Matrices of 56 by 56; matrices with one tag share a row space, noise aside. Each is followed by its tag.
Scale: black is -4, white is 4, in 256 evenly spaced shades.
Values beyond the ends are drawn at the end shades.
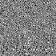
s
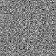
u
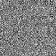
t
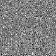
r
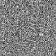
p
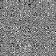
s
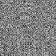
s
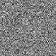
p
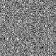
p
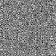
t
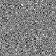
r
